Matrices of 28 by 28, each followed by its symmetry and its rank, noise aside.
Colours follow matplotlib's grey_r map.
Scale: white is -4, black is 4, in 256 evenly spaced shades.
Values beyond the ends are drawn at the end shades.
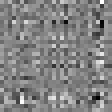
no symmetry, rank four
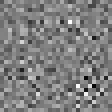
antisymmetric, rank four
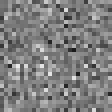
antisymmetric, rank six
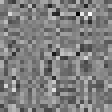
no symmetry, rank five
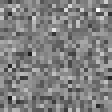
antisymmetric, rank six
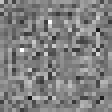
symmetric, rank six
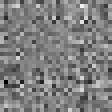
antisymmetric, rank six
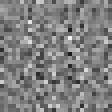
no symmetry, rank six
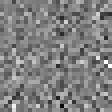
antisymmetric, rank six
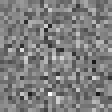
no symmetry, rank six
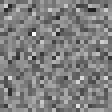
symmetric, rank six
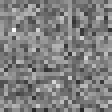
no symmetry, rank six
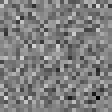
symmetric, rank six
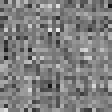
antisymmetric, rank four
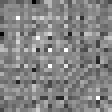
symmetric, rank four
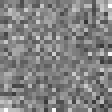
symmetric, rank six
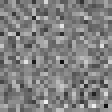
symmetric, rank five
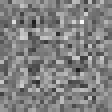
no symmetry, rank five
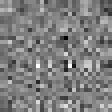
no symmetry, rank four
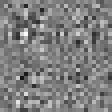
no symmetry, rank five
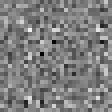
symmetric, rank five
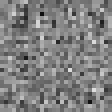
no symmetry, rank five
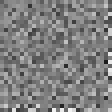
symmetric, rank five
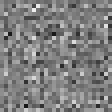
antisymmetric, rank six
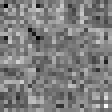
symmetric, rank five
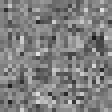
antisymmetric, rank six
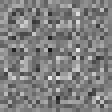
symmetric, rank five
